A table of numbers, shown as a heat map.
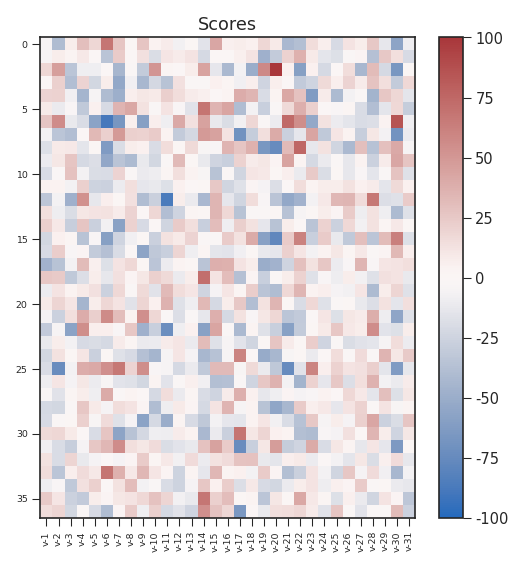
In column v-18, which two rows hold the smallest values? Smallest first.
2, 20
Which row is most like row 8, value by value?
15
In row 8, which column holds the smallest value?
v-20
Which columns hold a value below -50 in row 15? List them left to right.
v-6, v-19, v-20
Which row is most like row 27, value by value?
32
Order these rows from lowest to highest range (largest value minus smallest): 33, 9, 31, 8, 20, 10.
10, 20, 9, 33, 31, 8
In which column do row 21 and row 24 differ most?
v-9
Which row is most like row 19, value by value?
1
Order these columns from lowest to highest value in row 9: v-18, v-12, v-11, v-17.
v-11, v-18, v-17, v-12
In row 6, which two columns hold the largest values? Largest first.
v-30, v-21
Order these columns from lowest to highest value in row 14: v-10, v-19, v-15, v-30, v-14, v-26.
v-14, v-19, v-10, v-30, v-26, v-15
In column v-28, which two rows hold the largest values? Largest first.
12, 22
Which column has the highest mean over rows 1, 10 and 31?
v-7
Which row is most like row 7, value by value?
31
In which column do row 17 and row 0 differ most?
v-6
